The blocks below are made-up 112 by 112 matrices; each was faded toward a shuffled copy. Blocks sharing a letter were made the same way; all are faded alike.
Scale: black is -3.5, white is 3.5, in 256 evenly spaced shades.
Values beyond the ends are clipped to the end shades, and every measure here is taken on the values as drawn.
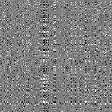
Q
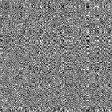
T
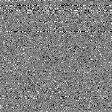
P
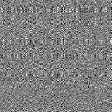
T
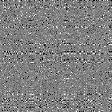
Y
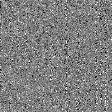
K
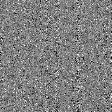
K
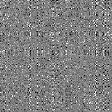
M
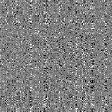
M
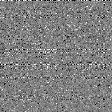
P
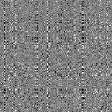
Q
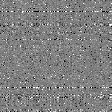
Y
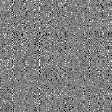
M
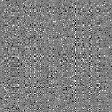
Q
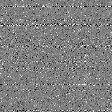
Y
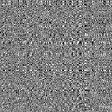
T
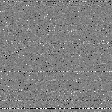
P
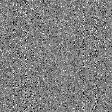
K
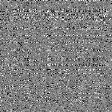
P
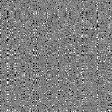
M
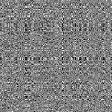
T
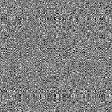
T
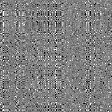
Q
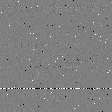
Y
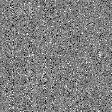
K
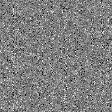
K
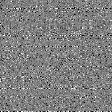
P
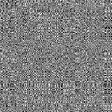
T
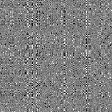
Q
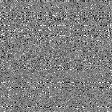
P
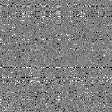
Y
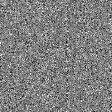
K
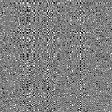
Q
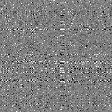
Y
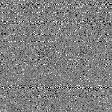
P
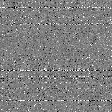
P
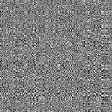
T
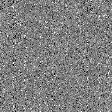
K
